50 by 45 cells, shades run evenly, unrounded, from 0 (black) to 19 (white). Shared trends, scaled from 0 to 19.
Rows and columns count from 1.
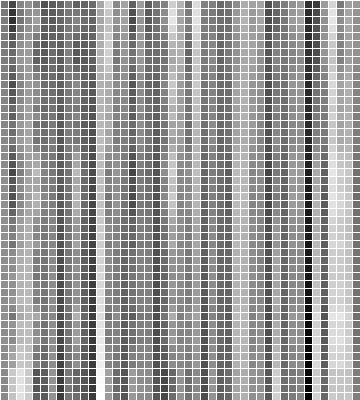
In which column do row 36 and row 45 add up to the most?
13
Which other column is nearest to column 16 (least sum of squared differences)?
41
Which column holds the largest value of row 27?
42
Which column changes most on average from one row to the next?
5
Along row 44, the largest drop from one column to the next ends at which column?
39
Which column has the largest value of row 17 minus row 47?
22
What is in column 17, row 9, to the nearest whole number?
8
